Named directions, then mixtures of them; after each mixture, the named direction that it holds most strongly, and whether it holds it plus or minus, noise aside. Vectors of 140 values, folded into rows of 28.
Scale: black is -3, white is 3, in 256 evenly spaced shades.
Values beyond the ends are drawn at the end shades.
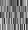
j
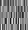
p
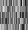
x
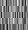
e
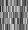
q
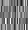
p, minus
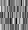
q, minus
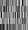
e, plus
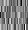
j, plus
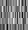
e, plus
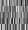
p, minus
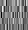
e, plus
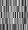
e, plus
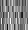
q, plus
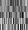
j, plus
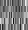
x, minus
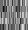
x, minus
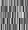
p, minus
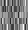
q, minus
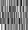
e, minus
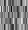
q, minus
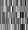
x, plus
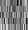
j, plus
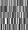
p, minus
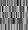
e, minus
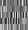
e, minus
